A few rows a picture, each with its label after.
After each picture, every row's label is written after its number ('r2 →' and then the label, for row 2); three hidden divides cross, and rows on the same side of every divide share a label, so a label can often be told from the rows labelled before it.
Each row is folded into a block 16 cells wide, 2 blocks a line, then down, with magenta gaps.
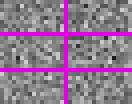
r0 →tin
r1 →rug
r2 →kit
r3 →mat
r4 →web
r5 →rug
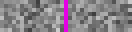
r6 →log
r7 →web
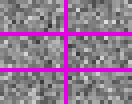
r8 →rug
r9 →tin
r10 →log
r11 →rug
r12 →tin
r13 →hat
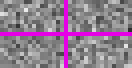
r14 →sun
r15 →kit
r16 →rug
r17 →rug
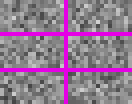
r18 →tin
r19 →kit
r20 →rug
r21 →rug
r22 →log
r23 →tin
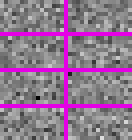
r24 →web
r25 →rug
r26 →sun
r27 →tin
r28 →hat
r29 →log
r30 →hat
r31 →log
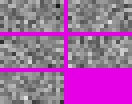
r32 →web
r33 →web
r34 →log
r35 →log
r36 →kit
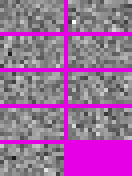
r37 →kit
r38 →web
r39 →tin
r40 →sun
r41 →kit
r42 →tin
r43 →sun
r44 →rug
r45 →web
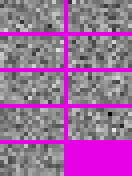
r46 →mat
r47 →tin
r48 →log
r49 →hat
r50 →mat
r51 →hat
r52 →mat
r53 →tin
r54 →rug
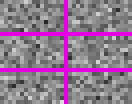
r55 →mat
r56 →hat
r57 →kit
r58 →rug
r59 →rug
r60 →sun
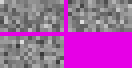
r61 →web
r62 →log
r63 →tin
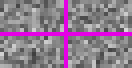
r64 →tin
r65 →mat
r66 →kit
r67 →kit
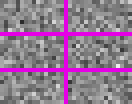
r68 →tin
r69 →web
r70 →hat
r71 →sun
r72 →tin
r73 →web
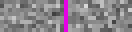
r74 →kit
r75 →hat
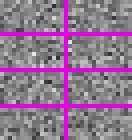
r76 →web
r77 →tin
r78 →rug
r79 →rug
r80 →web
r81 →rug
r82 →hat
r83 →rug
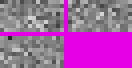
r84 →rug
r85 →web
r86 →hat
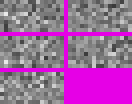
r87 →tin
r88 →tin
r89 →hat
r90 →hat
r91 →mat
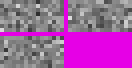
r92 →kit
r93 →kit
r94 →log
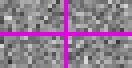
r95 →web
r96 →log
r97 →log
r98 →rug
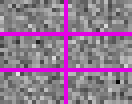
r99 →log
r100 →tin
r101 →tin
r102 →tin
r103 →web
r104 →hat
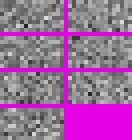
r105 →mat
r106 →tin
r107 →kit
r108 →mat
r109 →kit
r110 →rug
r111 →sun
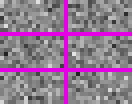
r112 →web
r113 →hat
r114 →kit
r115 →web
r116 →kit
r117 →mat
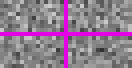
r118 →kit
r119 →tin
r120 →hat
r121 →log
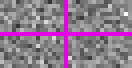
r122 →sun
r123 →mat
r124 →mat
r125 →mat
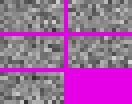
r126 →tin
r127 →tin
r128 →sun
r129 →tin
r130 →tin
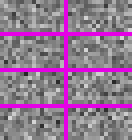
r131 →rug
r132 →mat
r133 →tin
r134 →mat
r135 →sun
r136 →hat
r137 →web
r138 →log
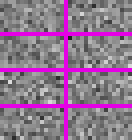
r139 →sun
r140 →log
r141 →mat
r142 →tin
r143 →web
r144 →log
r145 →tin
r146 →hat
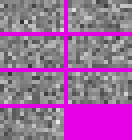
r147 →rug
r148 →log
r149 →log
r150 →tin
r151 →mat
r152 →kit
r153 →tin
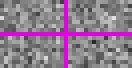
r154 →log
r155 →web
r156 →sun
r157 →kit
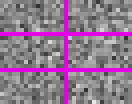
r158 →tin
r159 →tin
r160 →sun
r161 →hat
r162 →hat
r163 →hat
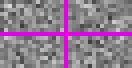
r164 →rug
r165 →sun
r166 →tin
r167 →hat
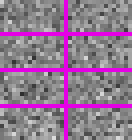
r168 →web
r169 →rug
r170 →kit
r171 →tin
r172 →log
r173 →rug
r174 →web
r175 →sun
